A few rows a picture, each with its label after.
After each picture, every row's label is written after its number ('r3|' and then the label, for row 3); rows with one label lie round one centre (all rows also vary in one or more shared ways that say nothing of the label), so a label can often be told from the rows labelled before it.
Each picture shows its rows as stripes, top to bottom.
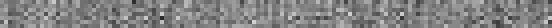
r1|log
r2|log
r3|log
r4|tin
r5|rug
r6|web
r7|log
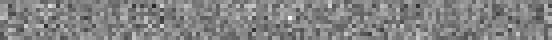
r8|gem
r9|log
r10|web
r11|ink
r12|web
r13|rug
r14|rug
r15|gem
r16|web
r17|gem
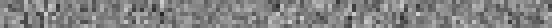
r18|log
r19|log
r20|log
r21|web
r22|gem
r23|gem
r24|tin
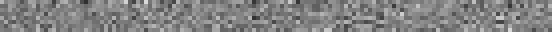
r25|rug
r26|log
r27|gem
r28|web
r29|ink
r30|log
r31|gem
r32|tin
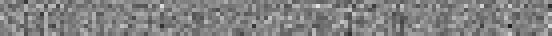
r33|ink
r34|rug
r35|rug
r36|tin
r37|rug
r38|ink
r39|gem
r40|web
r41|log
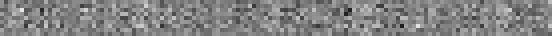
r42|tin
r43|web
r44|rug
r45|rug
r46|tin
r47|tin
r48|gem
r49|tin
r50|rug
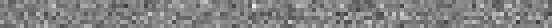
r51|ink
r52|gem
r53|ink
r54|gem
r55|web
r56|ink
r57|tin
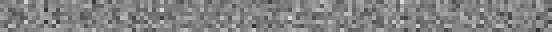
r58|web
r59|tin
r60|log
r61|tin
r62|ink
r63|gem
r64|log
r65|ink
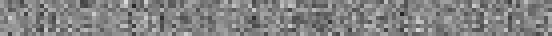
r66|log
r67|log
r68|rug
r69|log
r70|rug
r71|rug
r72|ink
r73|rug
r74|ink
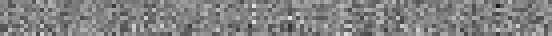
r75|tin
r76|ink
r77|ink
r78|log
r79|gem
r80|web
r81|tin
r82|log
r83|rug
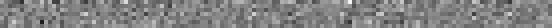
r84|tin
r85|log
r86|gem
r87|ink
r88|log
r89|gem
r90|log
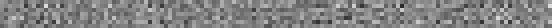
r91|log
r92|log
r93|web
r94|gem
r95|web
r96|ink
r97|gem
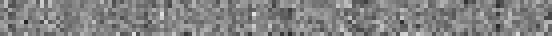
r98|log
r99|tin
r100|ink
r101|ink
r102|rug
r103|tin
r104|ink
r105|ink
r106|rug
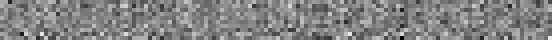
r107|web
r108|ink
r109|log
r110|gem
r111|ink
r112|rug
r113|rug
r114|web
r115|ink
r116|rug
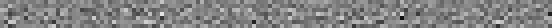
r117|web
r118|gem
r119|log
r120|ink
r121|gem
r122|web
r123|log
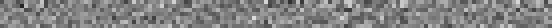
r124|tin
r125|gem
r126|log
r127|web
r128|gem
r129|gem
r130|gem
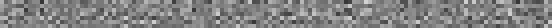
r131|web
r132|tin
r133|tin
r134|gem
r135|web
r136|tin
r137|web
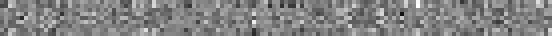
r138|log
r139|gem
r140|tin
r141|gem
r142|rug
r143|rug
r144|tin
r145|tin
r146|log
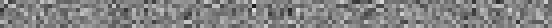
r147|ink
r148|gem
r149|gem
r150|web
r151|log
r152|log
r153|gem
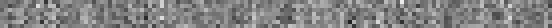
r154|web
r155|tin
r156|gem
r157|web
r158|tin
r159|web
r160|gem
